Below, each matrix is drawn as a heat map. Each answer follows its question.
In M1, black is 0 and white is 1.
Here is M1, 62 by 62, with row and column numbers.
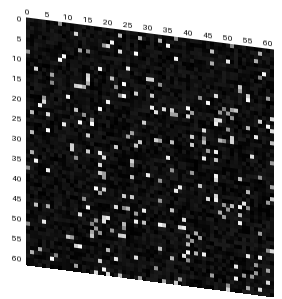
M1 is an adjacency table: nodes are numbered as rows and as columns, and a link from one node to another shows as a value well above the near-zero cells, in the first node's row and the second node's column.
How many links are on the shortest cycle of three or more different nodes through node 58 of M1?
4
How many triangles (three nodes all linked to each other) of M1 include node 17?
1
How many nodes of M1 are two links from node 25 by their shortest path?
9
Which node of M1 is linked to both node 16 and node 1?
node 23
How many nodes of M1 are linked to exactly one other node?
2
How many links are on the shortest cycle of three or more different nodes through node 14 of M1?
6
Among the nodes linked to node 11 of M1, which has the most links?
node 53
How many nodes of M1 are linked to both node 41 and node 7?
0
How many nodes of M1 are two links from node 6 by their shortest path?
8
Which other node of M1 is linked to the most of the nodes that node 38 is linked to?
node 19
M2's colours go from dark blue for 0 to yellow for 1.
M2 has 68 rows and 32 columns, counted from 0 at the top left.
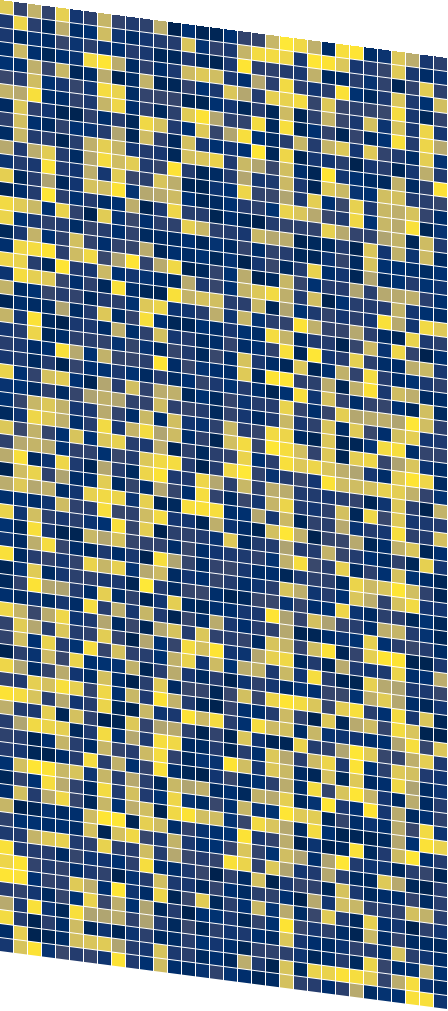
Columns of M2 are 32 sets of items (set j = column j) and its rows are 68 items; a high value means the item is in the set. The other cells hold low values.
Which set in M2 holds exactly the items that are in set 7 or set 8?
20
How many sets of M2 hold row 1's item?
12
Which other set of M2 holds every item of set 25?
11
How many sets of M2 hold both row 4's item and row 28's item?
9
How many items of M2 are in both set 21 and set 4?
6
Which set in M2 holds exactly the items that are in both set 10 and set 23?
16
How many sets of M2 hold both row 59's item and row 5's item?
5
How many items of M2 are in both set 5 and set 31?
0
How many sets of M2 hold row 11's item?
12
